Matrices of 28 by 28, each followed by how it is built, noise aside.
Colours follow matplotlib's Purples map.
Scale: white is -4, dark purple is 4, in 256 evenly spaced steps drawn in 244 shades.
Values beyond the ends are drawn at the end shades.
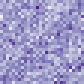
Hankel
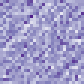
Hankel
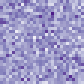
noise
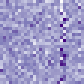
uneven columns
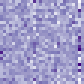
uneven columns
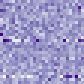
uneven rows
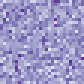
noise
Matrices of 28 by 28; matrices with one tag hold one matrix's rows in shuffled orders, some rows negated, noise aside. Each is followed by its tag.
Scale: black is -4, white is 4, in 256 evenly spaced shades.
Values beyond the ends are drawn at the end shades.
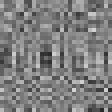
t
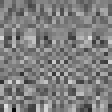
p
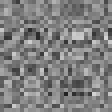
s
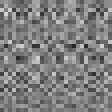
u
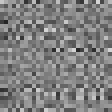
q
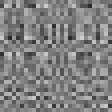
p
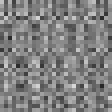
u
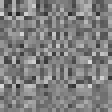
p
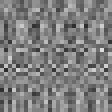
u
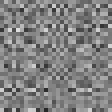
p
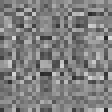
t
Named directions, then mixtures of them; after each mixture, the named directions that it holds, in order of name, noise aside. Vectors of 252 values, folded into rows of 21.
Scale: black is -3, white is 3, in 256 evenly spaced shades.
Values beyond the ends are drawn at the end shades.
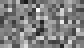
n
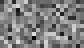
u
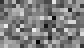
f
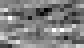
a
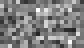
a, f, n.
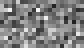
a, n.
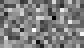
f, n.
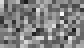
f, n, u.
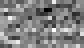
a, f.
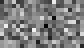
f.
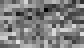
a, u.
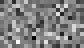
u.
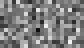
f, n.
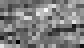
a, u.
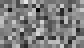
n.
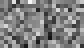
f, n, u.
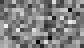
f.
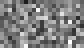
n.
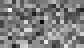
a, n, u.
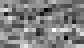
a, n.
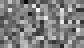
n.
